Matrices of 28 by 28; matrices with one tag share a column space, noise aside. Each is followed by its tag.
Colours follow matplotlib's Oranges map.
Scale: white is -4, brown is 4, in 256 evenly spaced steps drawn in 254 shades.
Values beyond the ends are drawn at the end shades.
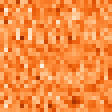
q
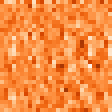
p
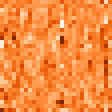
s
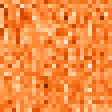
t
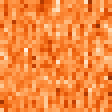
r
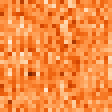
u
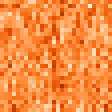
t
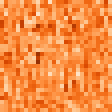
u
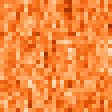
r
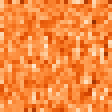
p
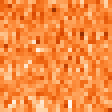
q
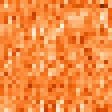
t
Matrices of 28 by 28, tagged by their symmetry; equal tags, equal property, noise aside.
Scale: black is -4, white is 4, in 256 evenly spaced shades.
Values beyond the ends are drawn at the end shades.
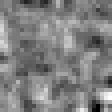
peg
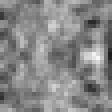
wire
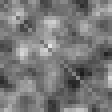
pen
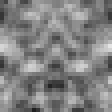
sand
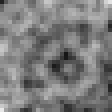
pen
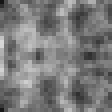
wire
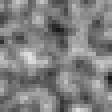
peg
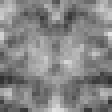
sand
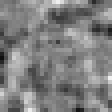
peg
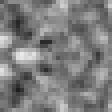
wire
